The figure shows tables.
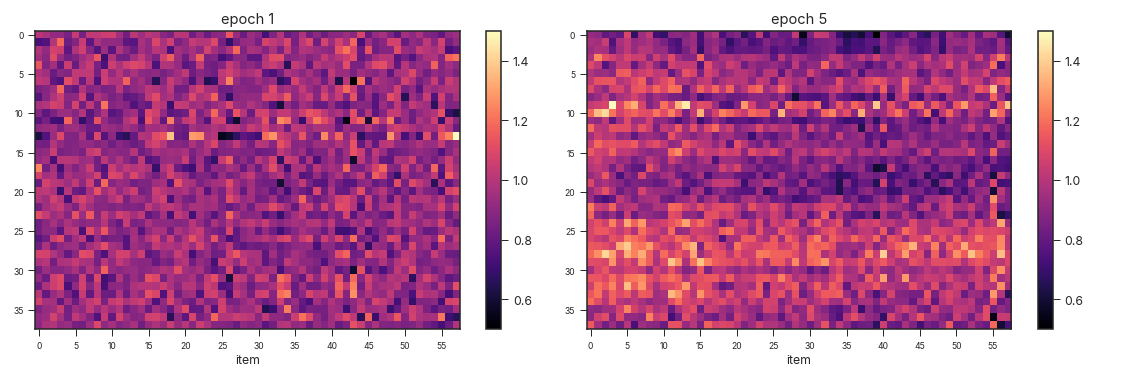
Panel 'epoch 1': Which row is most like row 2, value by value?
21
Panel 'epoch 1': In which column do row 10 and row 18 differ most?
56
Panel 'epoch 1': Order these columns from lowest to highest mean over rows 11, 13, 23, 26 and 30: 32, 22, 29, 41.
29, 41, 32, 22
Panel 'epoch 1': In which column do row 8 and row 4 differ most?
34
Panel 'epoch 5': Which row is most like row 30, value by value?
3
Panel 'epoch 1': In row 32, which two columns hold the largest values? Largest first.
43, 41
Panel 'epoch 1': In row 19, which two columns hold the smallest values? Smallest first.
33, 54
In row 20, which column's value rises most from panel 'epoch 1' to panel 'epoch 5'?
3
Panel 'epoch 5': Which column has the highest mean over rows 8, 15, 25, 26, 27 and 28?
5
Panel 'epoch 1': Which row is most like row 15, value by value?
37
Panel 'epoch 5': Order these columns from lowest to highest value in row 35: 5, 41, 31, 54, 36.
41, 31, 36, 54, 5
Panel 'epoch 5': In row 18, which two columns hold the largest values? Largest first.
2, 7
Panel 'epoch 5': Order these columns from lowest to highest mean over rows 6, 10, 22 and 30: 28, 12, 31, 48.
31, 28, 48, 12
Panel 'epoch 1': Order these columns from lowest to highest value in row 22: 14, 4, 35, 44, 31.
44, 35, 14, 4, 31
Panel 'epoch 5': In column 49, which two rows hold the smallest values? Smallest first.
18, 20
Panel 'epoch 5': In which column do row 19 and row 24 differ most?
56
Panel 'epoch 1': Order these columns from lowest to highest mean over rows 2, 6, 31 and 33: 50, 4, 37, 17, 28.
17, 4, 28, 50, 37
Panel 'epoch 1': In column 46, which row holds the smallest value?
36
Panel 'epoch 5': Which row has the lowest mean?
0
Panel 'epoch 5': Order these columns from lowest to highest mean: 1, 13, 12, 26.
26, 13, 12, 1
